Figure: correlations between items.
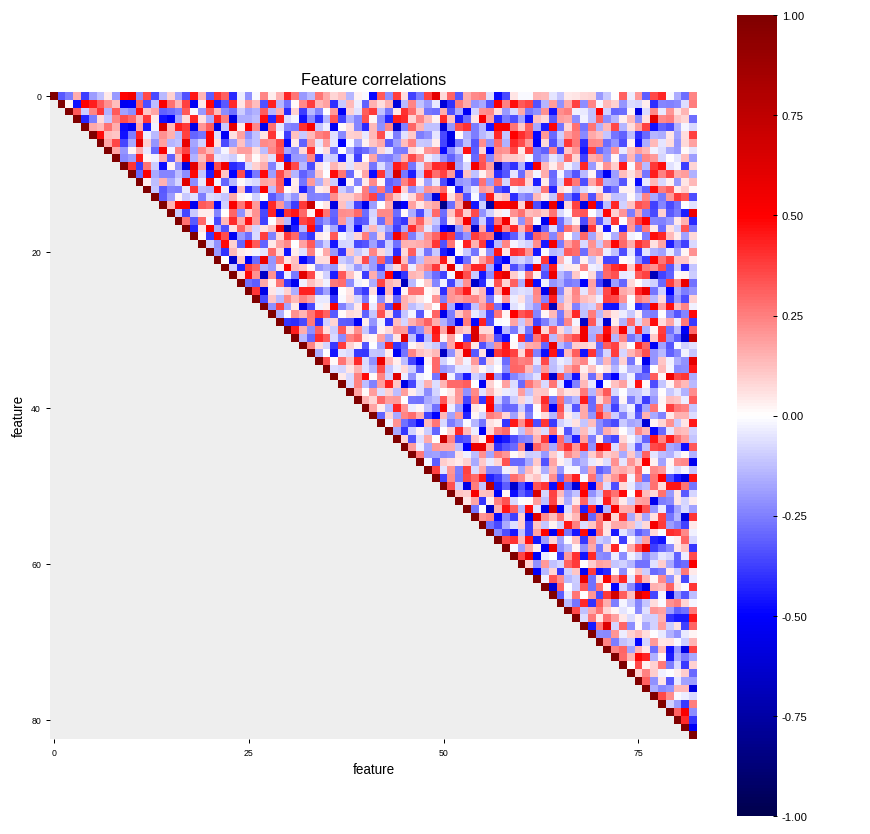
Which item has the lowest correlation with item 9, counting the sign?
57
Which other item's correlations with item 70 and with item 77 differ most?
10
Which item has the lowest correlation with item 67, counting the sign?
50
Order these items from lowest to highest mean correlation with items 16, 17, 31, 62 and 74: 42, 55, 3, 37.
42, 37, 3, 55
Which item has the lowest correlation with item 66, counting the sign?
37
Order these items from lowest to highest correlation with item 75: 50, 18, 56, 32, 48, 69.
56, 50, 18, 69, 48, 32
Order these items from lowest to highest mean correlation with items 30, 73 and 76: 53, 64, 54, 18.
18, 53, 54, 64
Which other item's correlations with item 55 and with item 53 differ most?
45
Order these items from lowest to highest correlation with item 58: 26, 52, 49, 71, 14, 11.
49, 11, 71, 26, 52, 14
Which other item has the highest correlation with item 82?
31
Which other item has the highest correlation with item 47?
76
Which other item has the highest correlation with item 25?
64
